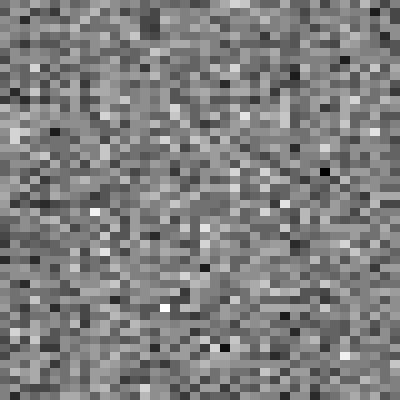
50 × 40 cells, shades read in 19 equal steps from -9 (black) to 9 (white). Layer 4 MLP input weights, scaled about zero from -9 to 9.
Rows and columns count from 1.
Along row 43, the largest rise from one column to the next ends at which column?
4
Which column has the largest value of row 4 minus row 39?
6
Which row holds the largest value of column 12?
36
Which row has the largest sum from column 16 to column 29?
15
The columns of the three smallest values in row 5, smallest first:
39, 27, 16
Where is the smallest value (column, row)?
33, 22
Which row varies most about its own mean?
44
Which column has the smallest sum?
30
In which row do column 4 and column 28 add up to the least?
26
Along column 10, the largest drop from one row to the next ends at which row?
28
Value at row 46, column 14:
1
